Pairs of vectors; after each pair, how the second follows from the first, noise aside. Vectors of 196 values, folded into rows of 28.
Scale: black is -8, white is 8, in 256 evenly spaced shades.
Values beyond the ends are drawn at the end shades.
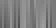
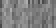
wrapped around.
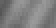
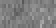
wrapped around, negated, partly zeroed.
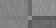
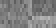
negated.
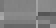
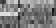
reversed, negated, scaled up.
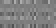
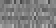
negated.
